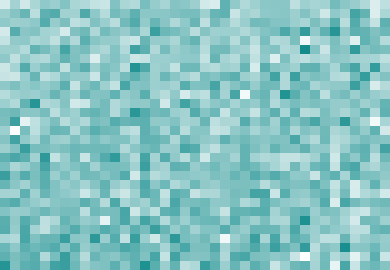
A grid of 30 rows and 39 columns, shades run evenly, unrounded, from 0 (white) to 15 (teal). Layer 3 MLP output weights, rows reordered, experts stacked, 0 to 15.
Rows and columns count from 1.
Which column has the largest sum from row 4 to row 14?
14
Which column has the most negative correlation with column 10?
23
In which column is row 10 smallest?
38
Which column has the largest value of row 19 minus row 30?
36
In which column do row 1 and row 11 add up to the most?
29
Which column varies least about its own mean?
27
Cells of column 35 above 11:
4
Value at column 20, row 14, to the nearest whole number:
6
